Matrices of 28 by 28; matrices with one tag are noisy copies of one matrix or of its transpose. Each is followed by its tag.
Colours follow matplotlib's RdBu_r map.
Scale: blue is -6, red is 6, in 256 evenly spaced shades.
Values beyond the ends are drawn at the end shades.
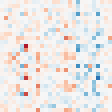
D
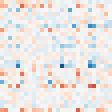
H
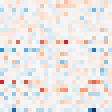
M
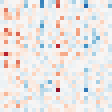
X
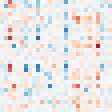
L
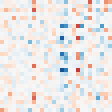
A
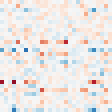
M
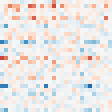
X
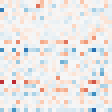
M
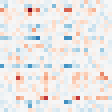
L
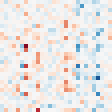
D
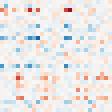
L
